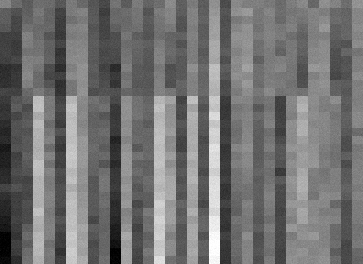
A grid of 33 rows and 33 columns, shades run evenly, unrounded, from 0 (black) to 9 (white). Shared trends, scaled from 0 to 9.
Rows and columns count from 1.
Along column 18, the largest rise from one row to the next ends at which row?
13
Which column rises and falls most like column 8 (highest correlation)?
20
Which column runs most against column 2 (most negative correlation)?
8
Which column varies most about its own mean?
15
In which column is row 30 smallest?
1
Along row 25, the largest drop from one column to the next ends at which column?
21
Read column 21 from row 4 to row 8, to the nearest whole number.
3 3 3 3 3
